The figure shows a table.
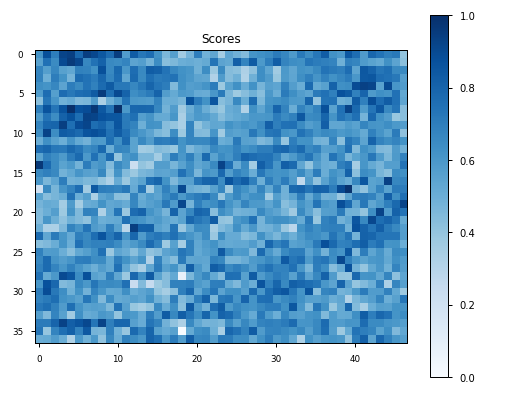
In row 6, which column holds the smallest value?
8
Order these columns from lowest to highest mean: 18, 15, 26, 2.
18, 26, 15, 2
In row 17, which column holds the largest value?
39
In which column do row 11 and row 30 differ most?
31
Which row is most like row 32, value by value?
27
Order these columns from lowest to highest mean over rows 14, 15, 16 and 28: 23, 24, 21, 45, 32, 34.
34, 45, 32, 21, 23, 24
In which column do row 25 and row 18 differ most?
23
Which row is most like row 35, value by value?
28
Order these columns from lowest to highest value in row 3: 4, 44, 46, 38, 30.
30, 4, 46, 38, 44
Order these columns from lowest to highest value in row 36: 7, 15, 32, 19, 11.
32, 7, 11, 15, 19
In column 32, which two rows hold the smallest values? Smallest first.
22, 20
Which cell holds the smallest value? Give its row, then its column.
35, 18
